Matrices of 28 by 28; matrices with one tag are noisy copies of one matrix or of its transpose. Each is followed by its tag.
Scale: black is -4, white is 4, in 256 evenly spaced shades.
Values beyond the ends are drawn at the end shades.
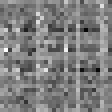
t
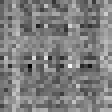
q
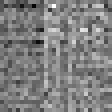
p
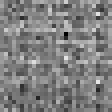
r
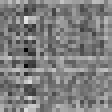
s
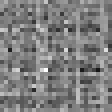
t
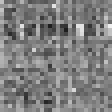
s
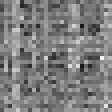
q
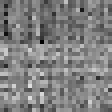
p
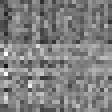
p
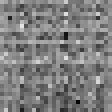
r
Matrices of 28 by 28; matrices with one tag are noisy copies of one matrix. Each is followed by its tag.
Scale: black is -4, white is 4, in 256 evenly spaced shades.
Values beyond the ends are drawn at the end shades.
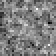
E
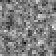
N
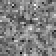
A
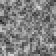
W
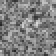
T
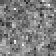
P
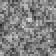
T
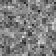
N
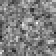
T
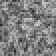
T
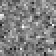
T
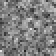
T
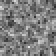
N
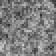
P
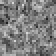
W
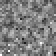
N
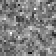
A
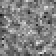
E
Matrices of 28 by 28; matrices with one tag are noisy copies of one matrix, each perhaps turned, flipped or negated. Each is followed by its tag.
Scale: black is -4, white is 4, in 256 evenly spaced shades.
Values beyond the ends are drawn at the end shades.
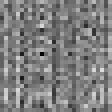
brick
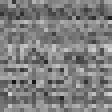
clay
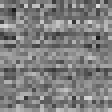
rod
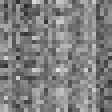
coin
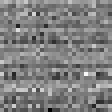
rod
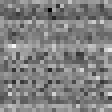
clay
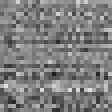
rod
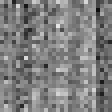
coin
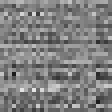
rod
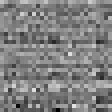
rod
